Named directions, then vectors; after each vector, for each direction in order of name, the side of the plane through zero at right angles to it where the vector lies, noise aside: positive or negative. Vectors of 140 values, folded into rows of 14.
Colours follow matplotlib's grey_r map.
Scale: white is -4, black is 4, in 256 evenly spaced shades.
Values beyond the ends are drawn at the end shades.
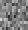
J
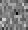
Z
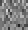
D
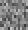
positive, positive, negative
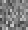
positive, negative, negative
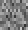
positive, positive, negative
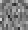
negative, positive, negative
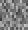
negative, negative, positive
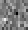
negative, positive, positive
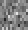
positive, negative, negative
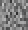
positive, positive, positive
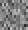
positive, positive, negative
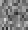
negative, positive, positive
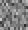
positive, positive, negative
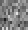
positive, negative, negative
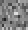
positive, negative, negative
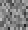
positive, positive, negative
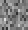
negative, positive, positive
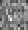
positive, negative, positive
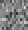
positive, positive, positive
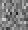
positive, positive, positive
